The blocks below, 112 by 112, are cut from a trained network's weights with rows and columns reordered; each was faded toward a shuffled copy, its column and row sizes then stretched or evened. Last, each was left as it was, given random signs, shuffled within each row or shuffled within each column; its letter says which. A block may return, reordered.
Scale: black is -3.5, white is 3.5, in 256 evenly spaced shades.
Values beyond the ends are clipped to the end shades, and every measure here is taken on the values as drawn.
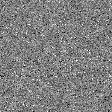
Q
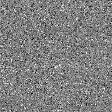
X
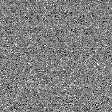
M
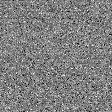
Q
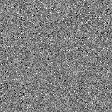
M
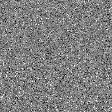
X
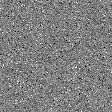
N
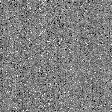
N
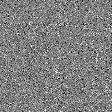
X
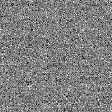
M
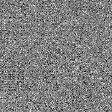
M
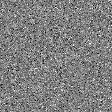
N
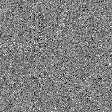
M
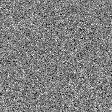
Q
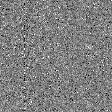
X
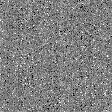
N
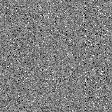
X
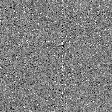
X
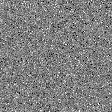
Q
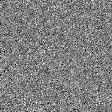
X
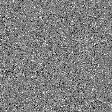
X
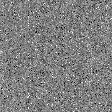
N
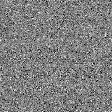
M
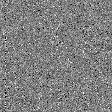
N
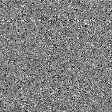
X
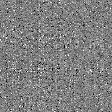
M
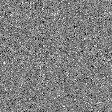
X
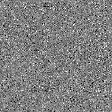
M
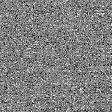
M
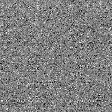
M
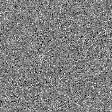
X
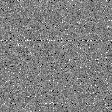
M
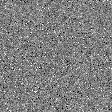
Q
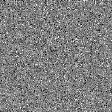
M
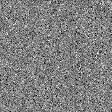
N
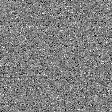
Q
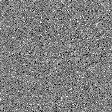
X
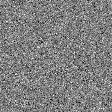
Q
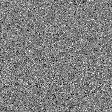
Q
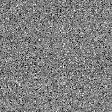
M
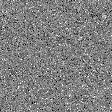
Q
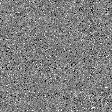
X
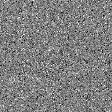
X
